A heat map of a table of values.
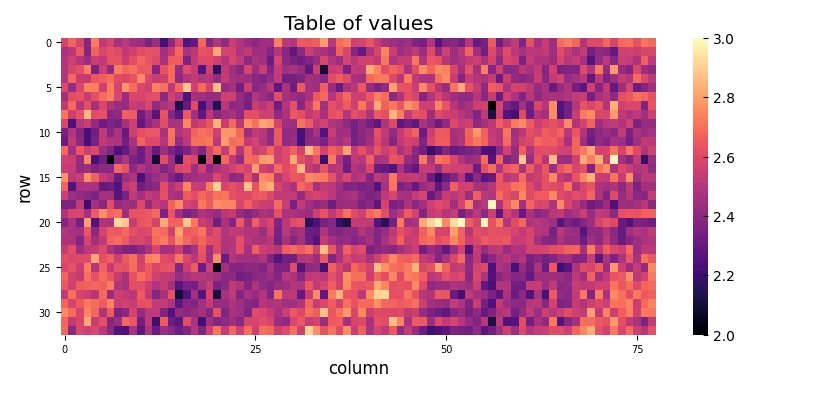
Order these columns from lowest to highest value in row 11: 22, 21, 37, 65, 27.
27, 37, 65, 22, 21
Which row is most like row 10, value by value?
11
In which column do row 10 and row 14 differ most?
31
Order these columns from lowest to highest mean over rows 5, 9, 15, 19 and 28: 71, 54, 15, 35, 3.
15, 54, 71, 35, 3
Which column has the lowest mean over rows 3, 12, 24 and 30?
56
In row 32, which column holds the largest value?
32
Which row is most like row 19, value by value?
6
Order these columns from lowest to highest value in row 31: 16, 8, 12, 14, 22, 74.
12, 14, 22, 74, 16, 8
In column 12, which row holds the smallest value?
13
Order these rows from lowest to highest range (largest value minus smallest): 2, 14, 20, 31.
2, 14, 31, 20
